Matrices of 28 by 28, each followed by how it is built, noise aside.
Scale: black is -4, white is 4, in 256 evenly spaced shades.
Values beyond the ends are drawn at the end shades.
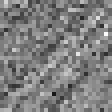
Hankel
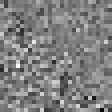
lower triangular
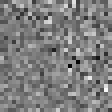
upper triangular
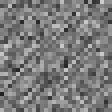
Hankel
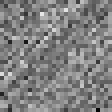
Hankel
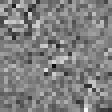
block diagonal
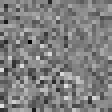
lower triangular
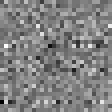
uneven rows
